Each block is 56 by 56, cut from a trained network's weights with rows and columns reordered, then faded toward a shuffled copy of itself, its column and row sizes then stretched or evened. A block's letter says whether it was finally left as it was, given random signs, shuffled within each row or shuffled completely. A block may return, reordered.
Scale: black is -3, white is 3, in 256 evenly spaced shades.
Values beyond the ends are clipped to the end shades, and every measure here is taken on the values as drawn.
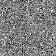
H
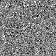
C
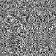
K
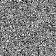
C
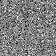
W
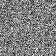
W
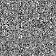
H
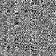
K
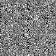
H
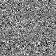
C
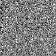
H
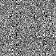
H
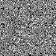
H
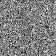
W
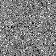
C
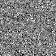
C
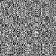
K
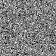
W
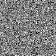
H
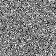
W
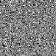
K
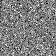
W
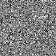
H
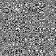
K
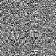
K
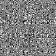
K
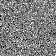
W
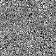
H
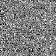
H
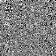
H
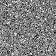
W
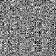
K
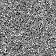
W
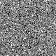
W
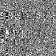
K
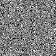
H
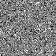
C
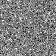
W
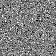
W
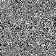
H
